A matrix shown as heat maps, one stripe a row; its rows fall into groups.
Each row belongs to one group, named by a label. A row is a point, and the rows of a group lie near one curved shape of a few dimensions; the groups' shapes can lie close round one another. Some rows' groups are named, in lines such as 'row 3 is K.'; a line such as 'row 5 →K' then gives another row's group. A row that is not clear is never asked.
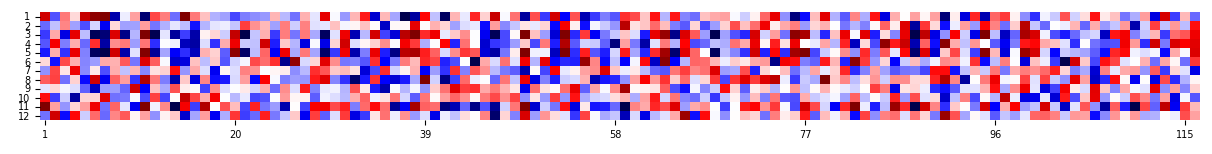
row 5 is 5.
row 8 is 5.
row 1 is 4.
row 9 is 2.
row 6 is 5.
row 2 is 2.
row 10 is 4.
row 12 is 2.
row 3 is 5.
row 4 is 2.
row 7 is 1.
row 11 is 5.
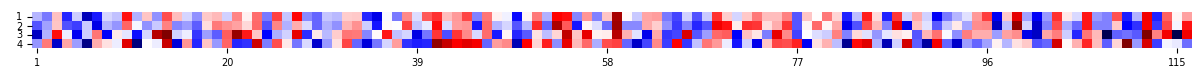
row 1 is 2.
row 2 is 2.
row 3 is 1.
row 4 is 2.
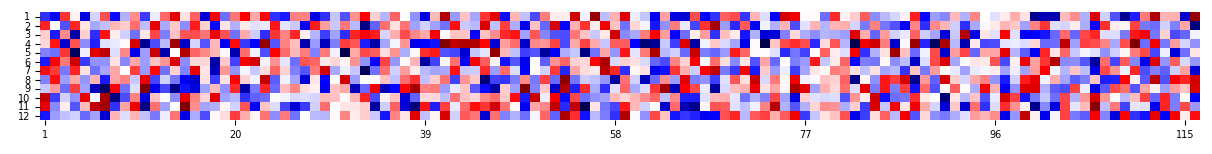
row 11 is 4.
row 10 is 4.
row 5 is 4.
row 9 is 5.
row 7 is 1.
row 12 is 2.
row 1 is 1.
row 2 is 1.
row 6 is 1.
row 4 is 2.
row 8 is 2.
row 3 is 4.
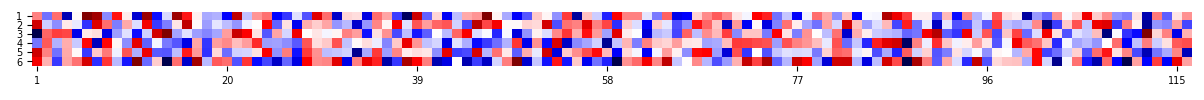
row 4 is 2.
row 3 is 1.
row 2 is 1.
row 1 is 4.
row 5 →1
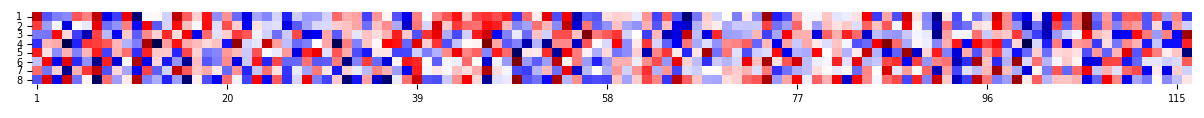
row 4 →4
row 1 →4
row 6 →5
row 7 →4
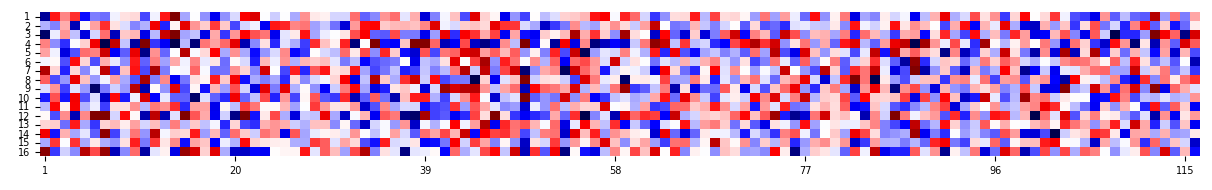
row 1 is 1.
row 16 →4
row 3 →1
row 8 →5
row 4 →5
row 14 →1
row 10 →5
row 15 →1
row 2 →4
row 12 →4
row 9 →2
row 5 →4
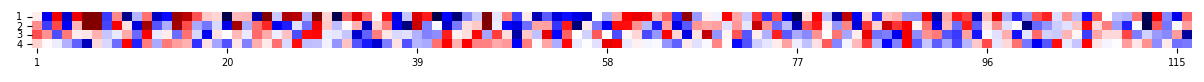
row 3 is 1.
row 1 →4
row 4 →2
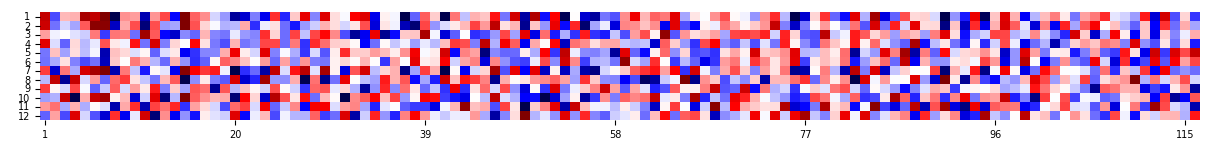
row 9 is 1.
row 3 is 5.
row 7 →4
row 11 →1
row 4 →1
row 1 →4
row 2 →4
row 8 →2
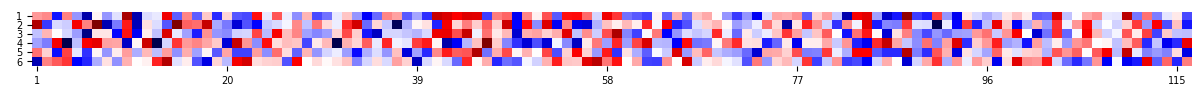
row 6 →1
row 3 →2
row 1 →2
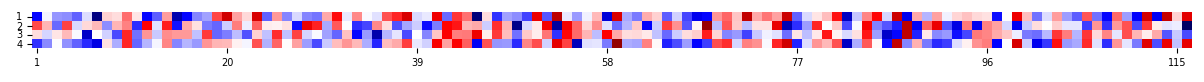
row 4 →2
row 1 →2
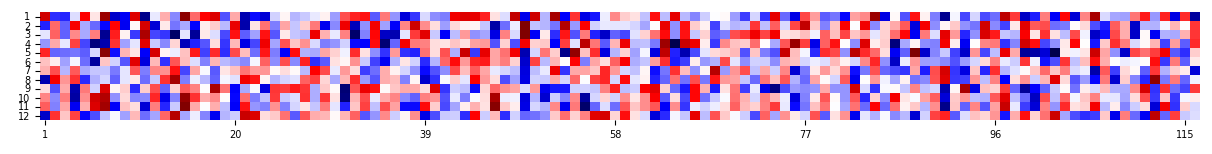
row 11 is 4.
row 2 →5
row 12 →1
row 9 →4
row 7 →1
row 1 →4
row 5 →1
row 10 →4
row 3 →5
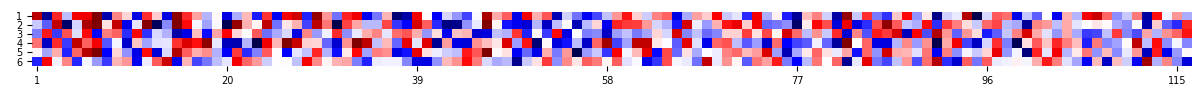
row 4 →4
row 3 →2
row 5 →4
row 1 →4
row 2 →4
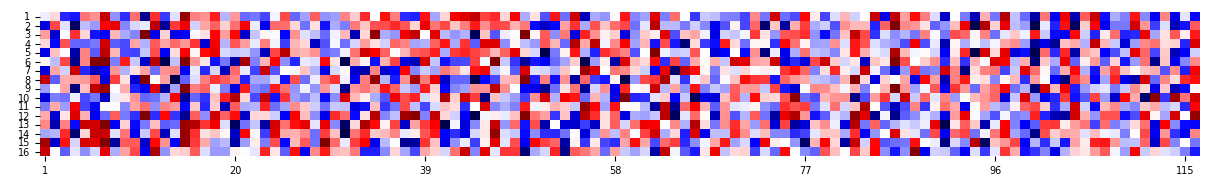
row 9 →4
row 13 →4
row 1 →4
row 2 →4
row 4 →1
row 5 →4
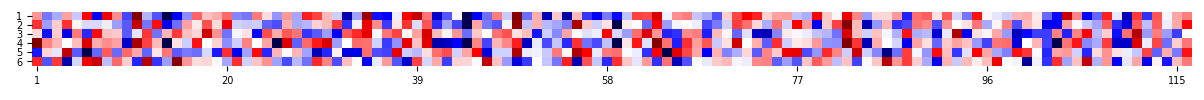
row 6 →4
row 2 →5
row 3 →4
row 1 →5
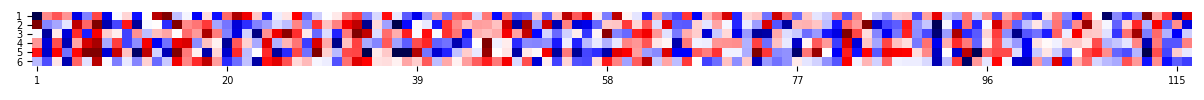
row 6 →4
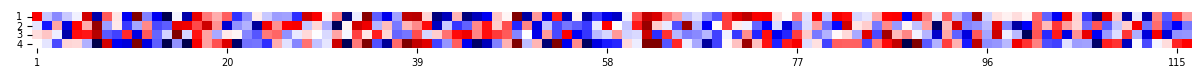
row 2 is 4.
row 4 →5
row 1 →5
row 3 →4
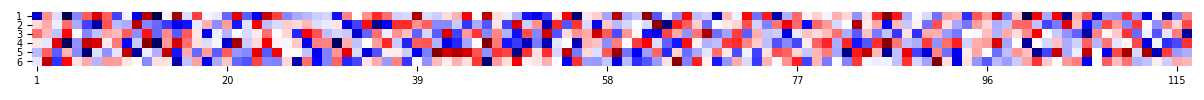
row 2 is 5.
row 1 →4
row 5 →2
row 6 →2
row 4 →4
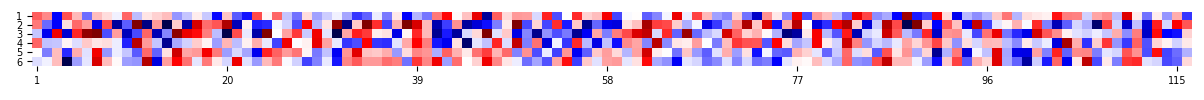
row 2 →5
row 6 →4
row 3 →4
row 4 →5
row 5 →4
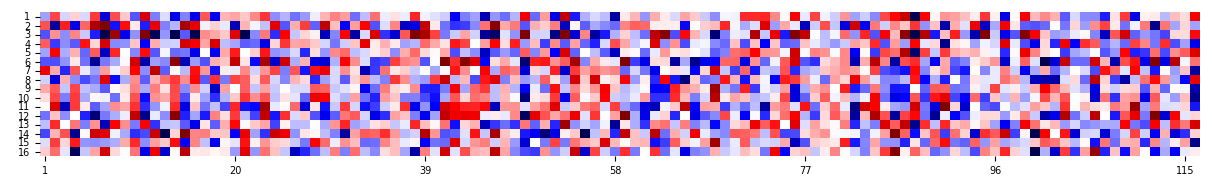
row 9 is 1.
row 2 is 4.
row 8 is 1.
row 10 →1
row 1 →2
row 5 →2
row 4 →4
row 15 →1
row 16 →4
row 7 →1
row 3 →5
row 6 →2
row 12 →2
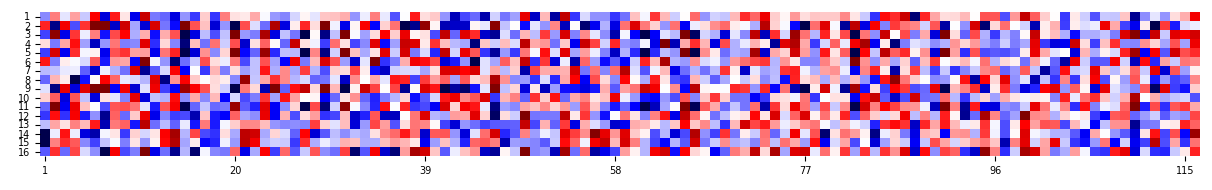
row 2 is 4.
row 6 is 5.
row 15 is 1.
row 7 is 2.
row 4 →5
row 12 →5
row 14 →1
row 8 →4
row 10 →2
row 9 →4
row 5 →2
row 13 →2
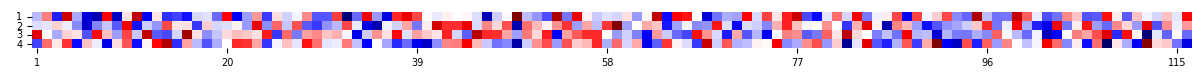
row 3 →1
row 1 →5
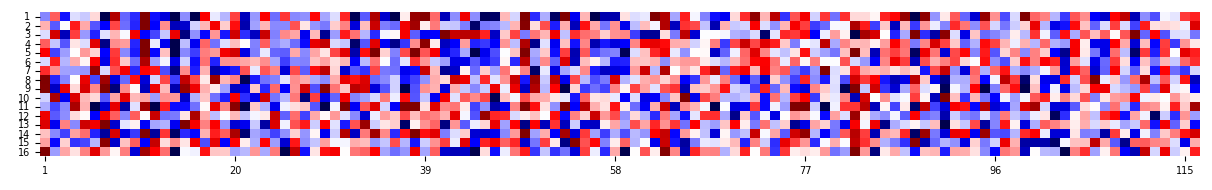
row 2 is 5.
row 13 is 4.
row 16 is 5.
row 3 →2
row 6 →2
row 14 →5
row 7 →5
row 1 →5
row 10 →2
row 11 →5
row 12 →1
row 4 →5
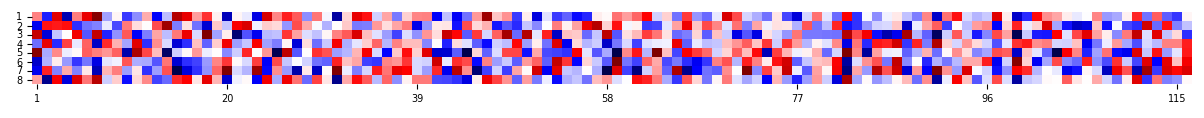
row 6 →2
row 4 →2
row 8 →4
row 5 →5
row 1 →4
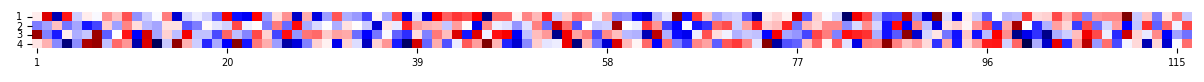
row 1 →2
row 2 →2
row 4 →4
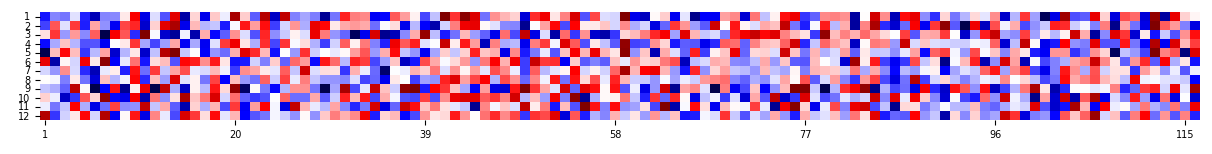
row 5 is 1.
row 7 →2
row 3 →5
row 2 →1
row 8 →2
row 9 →5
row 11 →5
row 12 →4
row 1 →2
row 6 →4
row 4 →2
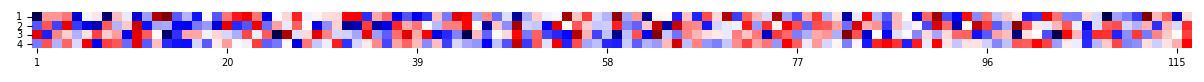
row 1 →1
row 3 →5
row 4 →2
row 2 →5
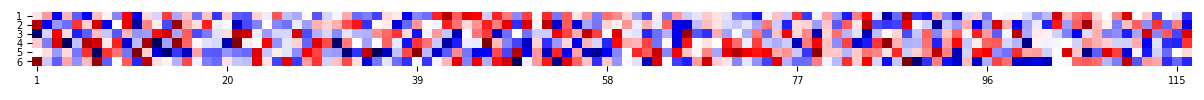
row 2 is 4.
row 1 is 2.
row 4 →4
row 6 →1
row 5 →5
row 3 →1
